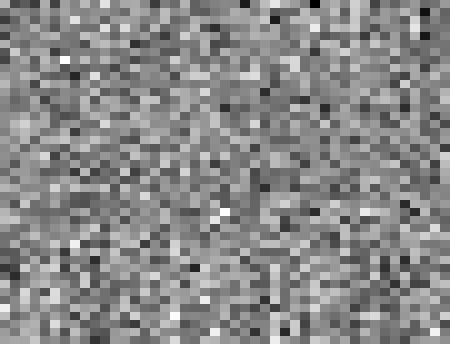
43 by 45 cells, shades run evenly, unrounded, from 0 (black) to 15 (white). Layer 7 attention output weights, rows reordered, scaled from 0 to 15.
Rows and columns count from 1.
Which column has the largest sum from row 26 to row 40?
18
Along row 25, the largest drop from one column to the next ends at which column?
16
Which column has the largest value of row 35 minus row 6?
9
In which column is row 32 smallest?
7
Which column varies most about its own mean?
28
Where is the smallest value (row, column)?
1, 32
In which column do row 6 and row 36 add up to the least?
14
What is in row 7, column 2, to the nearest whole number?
12
